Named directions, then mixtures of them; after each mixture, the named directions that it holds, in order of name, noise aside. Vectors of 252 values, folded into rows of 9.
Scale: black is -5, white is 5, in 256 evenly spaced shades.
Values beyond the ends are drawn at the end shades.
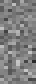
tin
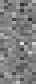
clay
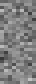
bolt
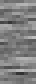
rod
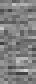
rod, tin.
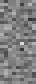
bolt, clay, rod.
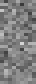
bolt, clay.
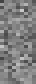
bolt, clay, tin.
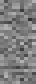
clay, rod.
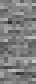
rod, tin.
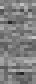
bolt, rod.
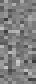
tin.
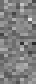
clay.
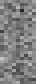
bolt, clay.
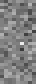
bolt, clay.
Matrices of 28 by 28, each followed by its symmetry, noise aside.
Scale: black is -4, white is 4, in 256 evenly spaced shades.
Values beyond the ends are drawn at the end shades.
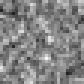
no symmetry.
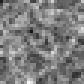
symmetric.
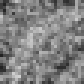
symmetric.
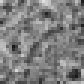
symmetric.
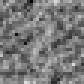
same after a half turn.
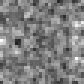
mirrored top to bottom.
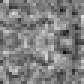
mirrored top to bottom.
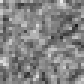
symmetric.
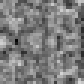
mirrored top to bottom.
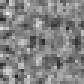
mirrored top to bottom.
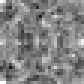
mirrored top to bottom.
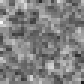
symmetric.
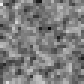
no symmetry.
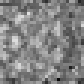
mirrored top to bottom.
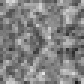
mirrored top to bottom.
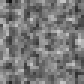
mirrored top to bottom.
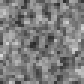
same after a half turn.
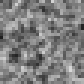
no symmetry.
